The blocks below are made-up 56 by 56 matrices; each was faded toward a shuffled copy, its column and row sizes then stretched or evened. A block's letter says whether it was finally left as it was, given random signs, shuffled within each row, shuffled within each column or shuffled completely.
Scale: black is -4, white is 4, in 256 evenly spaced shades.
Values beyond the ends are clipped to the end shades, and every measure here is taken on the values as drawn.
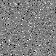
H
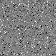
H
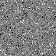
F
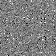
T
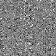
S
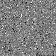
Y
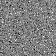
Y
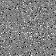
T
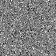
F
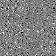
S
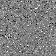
H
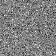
H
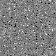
F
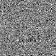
S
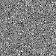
T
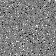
Y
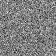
Y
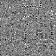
S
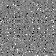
S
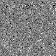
S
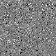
T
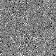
T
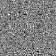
S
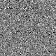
H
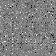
S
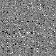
S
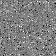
H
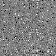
S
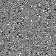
F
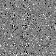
T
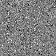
F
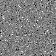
F
